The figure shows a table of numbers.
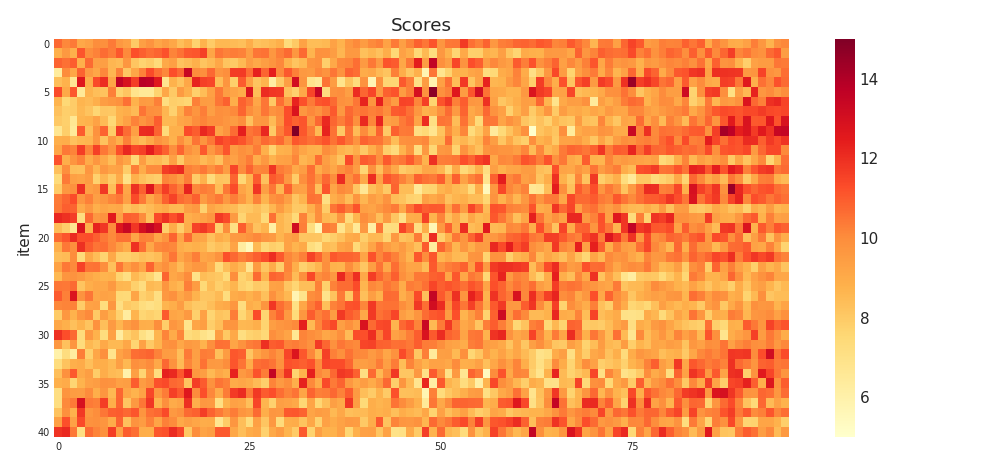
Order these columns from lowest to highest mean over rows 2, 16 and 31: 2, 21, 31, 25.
31, 25, 21, 2
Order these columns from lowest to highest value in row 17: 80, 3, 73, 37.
80, 3, 73, 37
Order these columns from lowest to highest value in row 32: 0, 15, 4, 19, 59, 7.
0, 7, 4, 59, 15, 19
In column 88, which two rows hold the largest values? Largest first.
15, 9
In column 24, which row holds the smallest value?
21
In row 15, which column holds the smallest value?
56
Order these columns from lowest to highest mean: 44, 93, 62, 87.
62, 44, 87, 93
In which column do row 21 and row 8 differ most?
95
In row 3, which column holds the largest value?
17
